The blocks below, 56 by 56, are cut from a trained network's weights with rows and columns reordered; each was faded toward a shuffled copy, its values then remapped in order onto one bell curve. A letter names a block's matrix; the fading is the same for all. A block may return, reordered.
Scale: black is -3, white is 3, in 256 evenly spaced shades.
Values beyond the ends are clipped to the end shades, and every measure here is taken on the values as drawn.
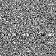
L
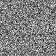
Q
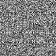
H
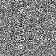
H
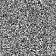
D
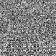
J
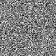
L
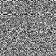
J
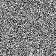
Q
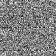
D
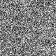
Q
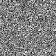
L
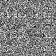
D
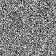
Q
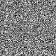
L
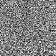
L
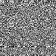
J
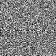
H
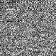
H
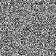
D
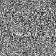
L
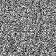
D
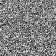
D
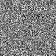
L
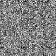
H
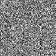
H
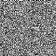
H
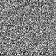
L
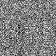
H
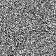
Q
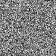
Q
